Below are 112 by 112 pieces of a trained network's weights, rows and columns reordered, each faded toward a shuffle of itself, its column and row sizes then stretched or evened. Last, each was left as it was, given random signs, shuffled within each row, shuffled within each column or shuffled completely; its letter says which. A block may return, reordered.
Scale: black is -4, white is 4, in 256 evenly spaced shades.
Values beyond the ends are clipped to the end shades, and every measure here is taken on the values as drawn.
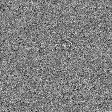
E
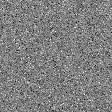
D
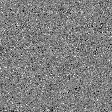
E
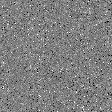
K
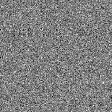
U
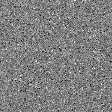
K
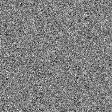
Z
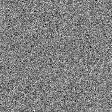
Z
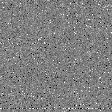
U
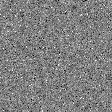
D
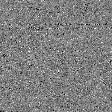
Z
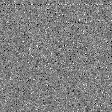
Z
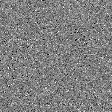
E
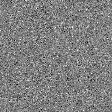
Z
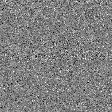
E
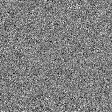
E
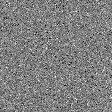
D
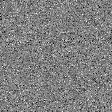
E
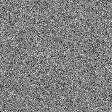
K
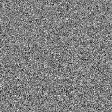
U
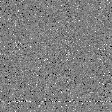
Z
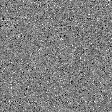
E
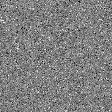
K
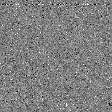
Z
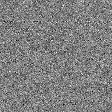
E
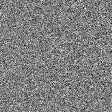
K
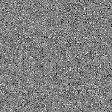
U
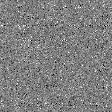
Z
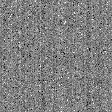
K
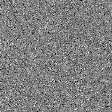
Z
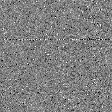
U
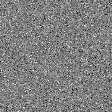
E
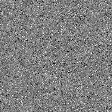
K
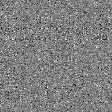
U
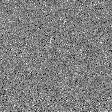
E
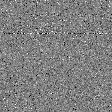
E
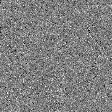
K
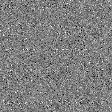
Z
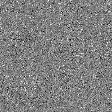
Z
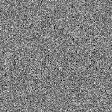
U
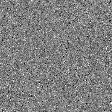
K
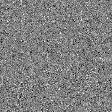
Z
